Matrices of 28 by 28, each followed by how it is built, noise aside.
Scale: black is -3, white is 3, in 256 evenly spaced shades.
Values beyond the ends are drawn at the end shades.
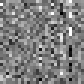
uneven columns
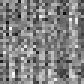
blocks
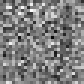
blocks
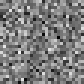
noise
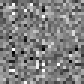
uneven columns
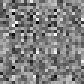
low rank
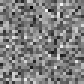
repeating rows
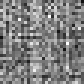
blocks
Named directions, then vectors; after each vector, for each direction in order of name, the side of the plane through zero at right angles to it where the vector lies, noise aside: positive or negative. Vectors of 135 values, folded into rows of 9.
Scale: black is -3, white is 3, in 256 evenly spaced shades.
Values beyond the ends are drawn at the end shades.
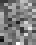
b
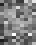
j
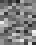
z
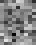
positive, negative, negative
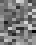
positive, negative, negative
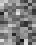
negative, negative, negative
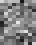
negative, positive, negative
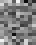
negative, negative, negative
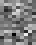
positive, negative, negative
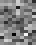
positive, negative, negative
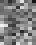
positive, negative, positive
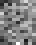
positive, positive, positive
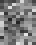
positive, negative, positive
